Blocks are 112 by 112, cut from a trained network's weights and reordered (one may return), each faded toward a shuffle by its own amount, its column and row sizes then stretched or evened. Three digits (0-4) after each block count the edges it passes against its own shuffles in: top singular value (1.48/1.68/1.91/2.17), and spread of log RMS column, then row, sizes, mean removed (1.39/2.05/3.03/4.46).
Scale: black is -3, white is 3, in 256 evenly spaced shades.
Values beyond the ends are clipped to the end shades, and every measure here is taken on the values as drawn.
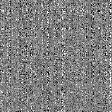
1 3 2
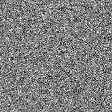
0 1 1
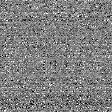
0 1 2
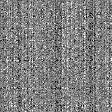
4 2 2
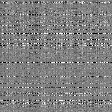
4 0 4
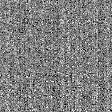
1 0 2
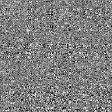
2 2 3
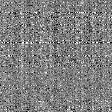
2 0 3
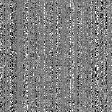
2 4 1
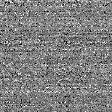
1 1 2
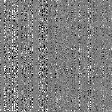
0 4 2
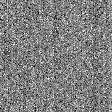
0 0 0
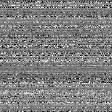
4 0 4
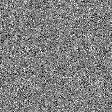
0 1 1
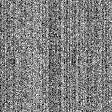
4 0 1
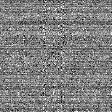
4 2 0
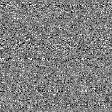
1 0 3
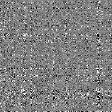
1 3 3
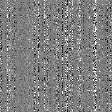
1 4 2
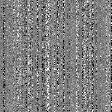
3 4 1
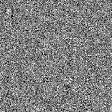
1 1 1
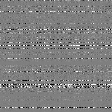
3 1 4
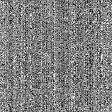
3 2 1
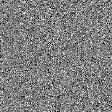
0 2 1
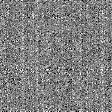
1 1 2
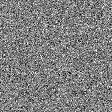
0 0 0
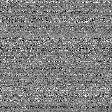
1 0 3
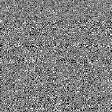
3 2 3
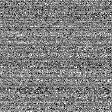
3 1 2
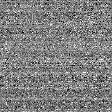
2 1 2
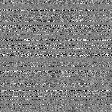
0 0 4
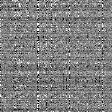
4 3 1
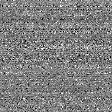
1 1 3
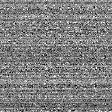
4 1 2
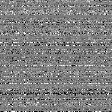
2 1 4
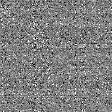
0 2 1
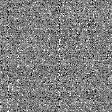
0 2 0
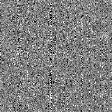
0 3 1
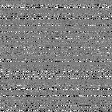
0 1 4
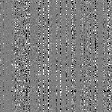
2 4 2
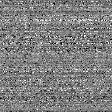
2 0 3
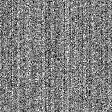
3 1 0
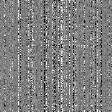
4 4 1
